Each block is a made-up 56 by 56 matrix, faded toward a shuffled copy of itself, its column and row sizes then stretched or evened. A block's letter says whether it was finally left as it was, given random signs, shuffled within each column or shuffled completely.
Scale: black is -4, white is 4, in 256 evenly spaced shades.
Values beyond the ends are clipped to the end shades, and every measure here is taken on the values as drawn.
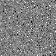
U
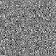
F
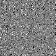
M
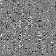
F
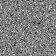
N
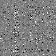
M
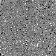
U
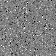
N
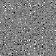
F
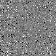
M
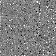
U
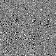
M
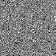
F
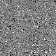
M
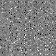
F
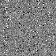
M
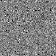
M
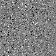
U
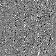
U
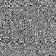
F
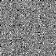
M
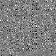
F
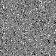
U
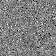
N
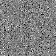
U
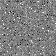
N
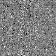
U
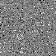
M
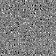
F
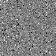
U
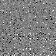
M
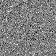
N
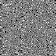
F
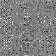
F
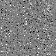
U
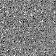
M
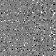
F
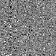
F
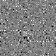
F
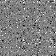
M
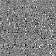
F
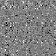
F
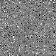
M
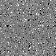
M
